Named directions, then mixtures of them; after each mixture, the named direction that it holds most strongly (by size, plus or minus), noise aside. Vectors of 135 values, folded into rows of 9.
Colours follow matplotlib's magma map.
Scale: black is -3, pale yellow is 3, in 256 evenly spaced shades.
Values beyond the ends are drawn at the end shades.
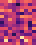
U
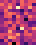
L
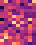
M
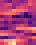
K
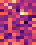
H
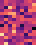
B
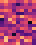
U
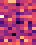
U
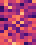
M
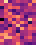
M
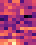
K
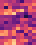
K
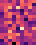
L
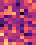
B
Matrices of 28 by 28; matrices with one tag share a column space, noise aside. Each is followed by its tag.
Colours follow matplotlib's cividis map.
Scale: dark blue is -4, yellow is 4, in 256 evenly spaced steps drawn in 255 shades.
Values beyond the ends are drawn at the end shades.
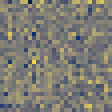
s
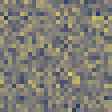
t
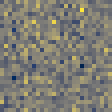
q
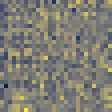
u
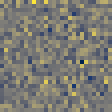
s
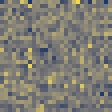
s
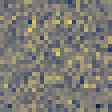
t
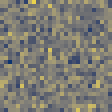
s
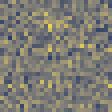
t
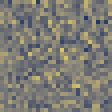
t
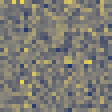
s
